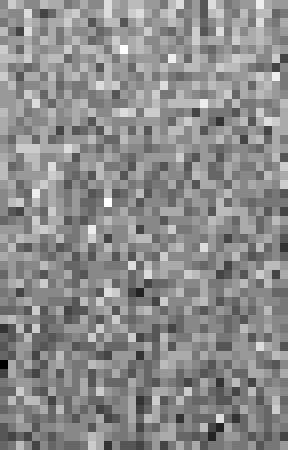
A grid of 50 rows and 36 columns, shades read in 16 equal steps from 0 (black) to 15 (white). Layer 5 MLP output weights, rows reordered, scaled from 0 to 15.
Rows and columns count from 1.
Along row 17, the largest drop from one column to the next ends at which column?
11
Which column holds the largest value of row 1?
33
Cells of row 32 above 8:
13
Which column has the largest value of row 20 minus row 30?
29
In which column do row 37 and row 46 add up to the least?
1
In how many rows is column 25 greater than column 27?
26
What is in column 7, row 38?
5
